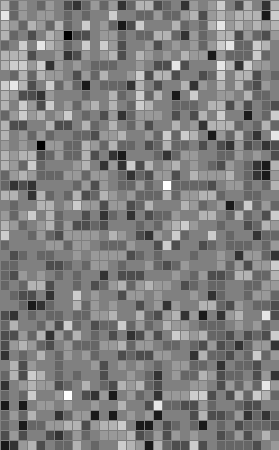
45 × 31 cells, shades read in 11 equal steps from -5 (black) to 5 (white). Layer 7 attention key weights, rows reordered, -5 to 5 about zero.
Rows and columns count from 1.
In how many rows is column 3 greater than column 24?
21
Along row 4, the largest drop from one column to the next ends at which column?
8
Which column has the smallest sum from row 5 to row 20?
14
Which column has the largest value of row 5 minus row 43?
3
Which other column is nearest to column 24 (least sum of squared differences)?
11
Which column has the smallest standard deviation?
7
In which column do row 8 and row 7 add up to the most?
25
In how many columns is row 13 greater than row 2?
8
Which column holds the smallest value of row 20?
4
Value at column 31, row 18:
1
